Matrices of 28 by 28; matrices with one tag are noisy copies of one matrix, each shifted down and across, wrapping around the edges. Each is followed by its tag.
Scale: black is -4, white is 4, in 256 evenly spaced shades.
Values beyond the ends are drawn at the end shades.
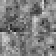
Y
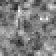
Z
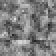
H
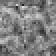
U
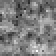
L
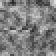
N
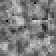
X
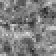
U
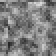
H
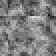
H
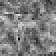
U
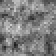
L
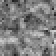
U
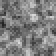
X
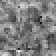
U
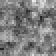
L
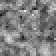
N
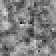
X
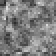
Z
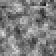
X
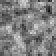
X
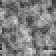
X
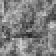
Y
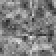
U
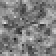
Z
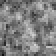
X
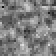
X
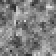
Z
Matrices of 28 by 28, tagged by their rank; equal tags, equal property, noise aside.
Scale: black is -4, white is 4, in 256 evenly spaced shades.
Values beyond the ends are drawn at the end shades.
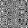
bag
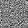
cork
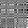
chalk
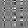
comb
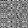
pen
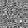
bag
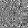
cork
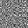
cork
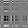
comb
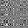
pen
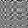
chalk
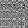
pen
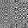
bag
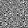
cork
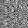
cork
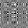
chalk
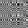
chalk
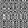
pen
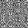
cork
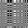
comb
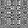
chalk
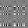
comb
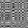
chalk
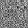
cork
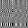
comb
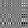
comb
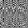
pen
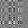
comb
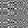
chalk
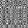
bag
